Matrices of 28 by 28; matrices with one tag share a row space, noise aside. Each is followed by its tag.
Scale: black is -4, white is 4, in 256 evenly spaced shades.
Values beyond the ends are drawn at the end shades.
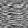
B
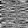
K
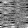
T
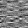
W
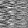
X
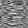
B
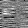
T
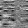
T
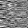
X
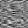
B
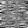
K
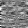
K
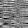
T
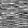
W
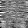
K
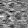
X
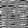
K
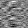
B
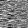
X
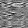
B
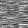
W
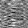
B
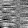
T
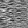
X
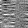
T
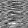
B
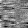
T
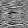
B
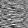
B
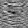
B
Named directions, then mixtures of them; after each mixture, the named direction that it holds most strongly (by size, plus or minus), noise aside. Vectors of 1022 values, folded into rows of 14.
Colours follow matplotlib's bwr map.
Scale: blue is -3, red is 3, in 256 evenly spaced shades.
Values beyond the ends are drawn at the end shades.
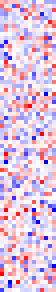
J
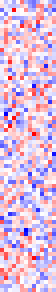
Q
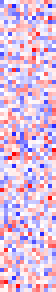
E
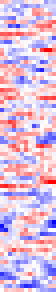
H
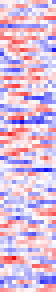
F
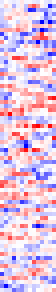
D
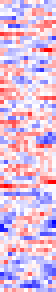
H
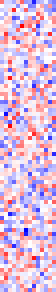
Q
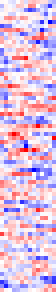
D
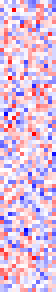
Q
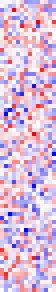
Q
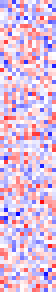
E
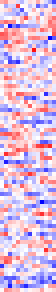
F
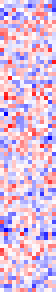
Q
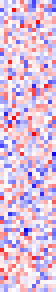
Q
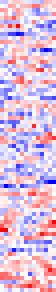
H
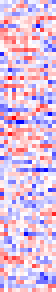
F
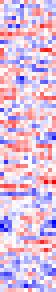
H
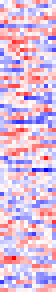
F
